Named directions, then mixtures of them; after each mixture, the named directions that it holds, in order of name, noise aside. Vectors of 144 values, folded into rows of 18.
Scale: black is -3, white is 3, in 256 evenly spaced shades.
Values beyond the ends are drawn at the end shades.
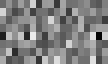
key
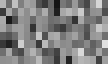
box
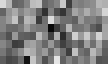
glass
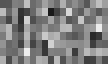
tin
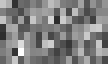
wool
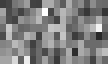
glass, tin, wool.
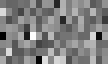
key.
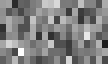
box, wool.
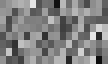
box, key.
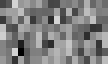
wool.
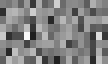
key.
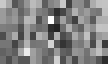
glass, tin, wool.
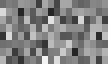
key, tin.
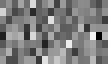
key.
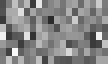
key, wool.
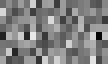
key.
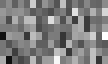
glass, key.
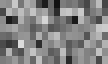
box.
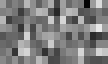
box, tin, wool.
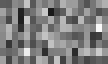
tin.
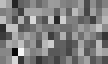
wool.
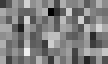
tin.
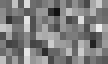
box, tin.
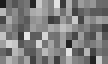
box, glass, key.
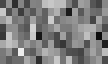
box, key, wool.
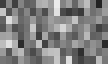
box.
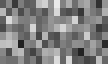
box.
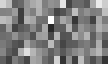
glass, tin, wool.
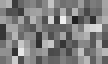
wool.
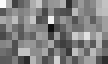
glass, wool.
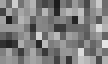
box.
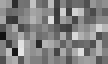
box, key, wool.
